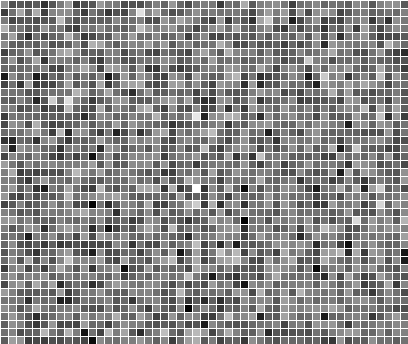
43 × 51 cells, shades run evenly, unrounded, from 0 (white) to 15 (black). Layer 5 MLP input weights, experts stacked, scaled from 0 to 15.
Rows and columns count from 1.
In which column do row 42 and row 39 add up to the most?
11
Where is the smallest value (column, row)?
25, 24
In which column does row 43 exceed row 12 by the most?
42
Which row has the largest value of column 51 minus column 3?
32
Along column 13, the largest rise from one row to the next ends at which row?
19
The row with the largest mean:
31
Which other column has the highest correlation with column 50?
22
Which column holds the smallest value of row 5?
9
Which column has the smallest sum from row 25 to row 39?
36
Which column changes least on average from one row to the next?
37
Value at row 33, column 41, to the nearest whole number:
5
